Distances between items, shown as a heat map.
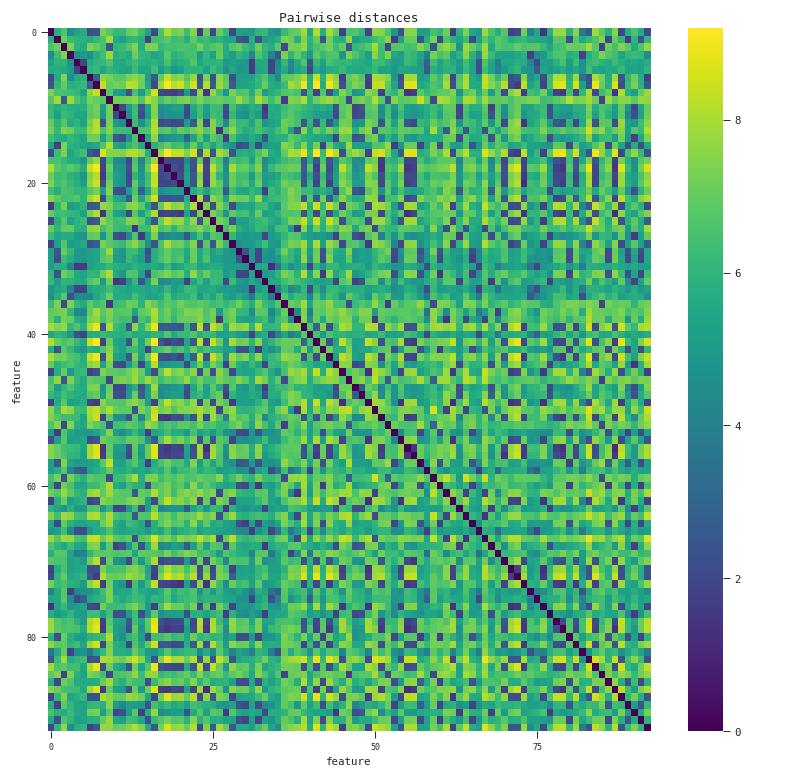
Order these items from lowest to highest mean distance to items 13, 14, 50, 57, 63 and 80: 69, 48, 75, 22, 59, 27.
27, 48, 75, 69, 22, 59
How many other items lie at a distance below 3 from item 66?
7
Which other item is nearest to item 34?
31
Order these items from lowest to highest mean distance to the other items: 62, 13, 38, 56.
56, 62, 38, 13
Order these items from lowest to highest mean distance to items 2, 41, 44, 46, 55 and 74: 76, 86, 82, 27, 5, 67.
27, 5, 82, 76, 86, 67
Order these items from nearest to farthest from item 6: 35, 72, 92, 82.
92, 72, 82, 35
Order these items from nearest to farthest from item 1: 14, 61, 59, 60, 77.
60, 77, 14, 61, 59
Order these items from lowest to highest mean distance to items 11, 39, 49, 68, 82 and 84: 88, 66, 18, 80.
18, 66, 80, 88
